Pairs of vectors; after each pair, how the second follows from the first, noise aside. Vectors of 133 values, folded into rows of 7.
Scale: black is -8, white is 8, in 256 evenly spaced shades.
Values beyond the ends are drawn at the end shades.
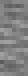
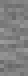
shrunk.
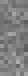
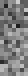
wrapped around, negated, scaled up.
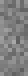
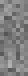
shuffled.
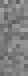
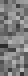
reversed, negated, scaled up.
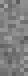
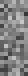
reversed, negated, scaled up.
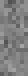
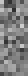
scaled up.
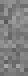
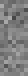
negated.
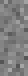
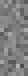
negated.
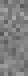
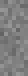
shrunk.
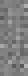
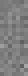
shrunk.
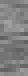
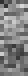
reversed, negated, scaled up.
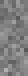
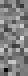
negated, scaled up.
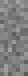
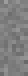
shrunk.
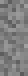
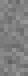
reversed, negated, shrunk.
